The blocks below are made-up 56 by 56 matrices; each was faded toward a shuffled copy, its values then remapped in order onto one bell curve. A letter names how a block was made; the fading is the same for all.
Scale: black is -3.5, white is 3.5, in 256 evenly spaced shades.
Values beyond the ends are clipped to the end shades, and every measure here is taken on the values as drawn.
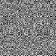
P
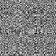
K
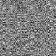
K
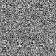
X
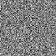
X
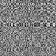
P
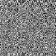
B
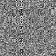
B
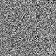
X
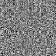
X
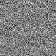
X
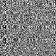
B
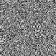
X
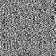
X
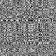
P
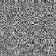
K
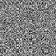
K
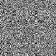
X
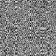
B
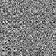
K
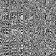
B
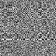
P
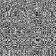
B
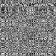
P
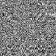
X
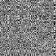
B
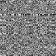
P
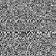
P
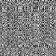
P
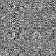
B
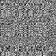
K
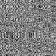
K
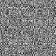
K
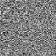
X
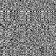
P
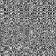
P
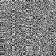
K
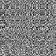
P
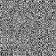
B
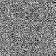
X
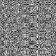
B
